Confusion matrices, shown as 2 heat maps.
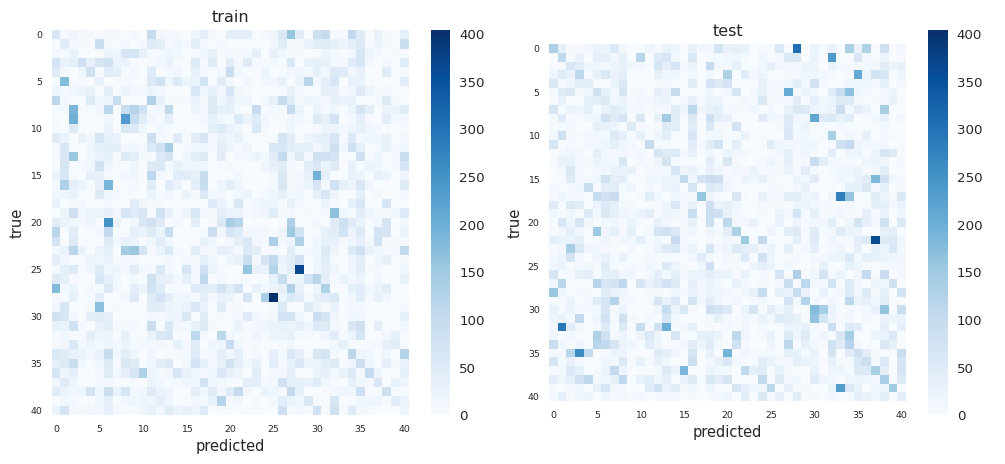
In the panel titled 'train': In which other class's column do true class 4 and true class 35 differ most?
2
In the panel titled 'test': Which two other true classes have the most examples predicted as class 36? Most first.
0, 26
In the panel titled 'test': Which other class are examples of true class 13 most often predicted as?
30
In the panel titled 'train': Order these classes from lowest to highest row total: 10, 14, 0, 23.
10, 14, 0, 23
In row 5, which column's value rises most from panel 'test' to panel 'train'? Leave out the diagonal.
1
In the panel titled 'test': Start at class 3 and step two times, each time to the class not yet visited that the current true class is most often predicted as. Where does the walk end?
20
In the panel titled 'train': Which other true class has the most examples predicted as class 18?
21
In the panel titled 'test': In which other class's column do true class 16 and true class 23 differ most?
2
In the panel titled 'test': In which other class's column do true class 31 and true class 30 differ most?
38
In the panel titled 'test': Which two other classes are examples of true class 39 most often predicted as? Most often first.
33, 25
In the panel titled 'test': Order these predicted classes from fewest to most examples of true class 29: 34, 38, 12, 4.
4, 38, 12, 34
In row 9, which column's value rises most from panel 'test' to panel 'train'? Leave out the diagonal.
8
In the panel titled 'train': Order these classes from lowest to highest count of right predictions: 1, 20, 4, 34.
1, 4, 34, 20
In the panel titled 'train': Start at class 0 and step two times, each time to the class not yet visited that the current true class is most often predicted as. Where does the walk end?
31
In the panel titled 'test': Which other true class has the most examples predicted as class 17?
15
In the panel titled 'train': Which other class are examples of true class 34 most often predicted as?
40
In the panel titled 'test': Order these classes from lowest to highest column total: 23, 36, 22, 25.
23, 25, 22, 36
